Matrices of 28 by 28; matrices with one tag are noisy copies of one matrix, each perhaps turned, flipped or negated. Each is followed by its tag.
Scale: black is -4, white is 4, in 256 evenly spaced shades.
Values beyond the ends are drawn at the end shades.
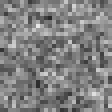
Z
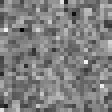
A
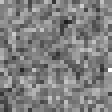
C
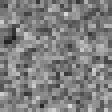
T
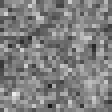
Z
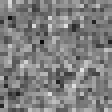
Z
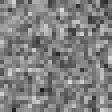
C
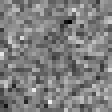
C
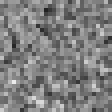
T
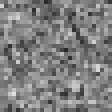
Z
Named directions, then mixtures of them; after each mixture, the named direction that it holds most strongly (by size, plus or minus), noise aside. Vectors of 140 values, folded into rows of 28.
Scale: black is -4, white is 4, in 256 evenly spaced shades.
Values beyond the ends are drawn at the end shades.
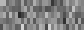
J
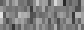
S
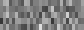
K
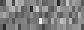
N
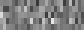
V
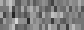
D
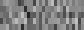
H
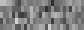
D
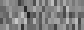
H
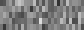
N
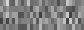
K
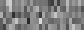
D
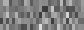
K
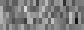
V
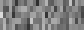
V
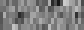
S
